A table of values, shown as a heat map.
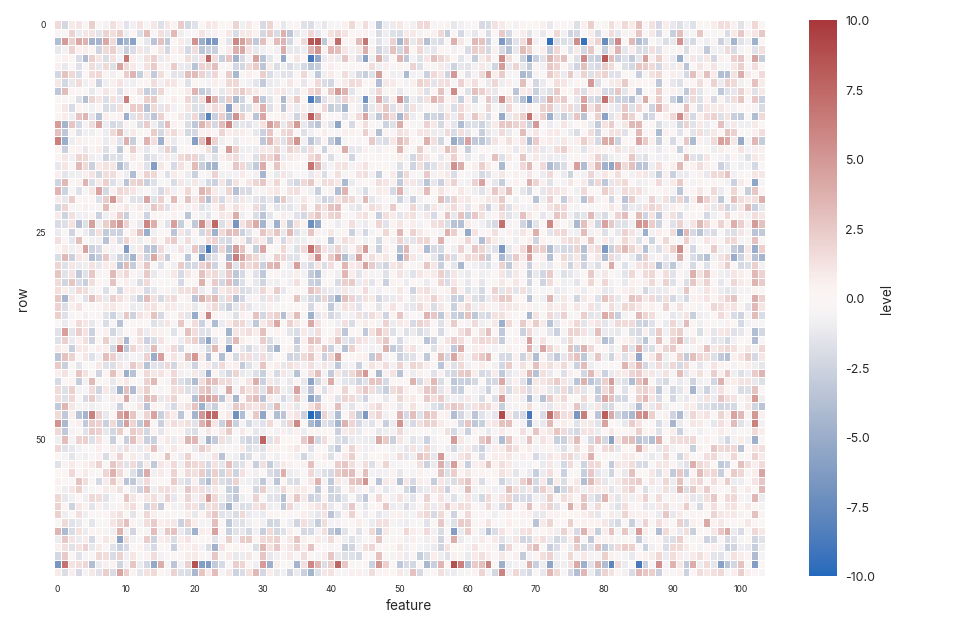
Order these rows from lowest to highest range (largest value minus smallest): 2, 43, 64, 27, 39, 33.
64, 33, 43, 39, 27, 2
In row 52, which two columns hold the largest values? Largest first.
56, 78
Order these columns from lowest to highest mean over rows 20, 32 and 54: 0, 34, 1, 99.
1, 34, 99, 0
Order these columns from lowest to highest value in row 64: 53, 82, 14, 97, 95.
53, 97, 82, 95, 14
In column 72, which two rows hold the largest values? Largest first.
47, 24
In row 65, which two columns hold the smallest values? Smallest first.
85, 81
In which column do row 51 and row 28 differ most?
21
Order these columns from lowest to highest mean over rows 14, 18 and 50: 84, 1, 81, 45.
1, 81, 45, 84
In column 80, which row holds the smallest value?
2
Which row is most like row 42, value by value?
55
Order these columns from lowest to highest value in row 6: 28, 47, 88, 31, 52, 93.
31, 52, 28, 88, 93, 47
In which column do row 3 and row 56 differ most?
38
